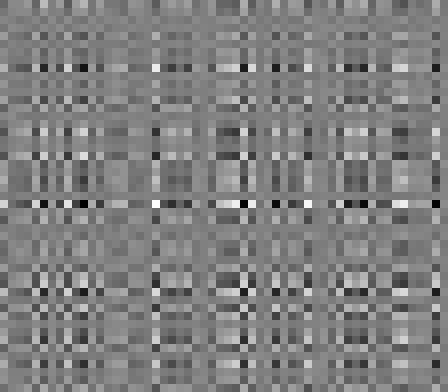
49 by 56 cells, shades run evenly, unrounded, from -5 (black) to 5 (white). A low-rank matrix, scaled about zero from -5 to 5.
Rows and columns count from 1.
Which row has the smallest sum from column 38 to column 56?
31
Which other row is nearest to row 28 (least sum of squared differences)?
35
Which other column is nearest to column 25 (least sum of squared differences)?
53
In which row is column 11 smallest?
26
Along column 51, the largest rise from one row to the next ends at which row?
37
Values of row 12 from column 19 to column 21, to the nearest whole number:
0 0 0
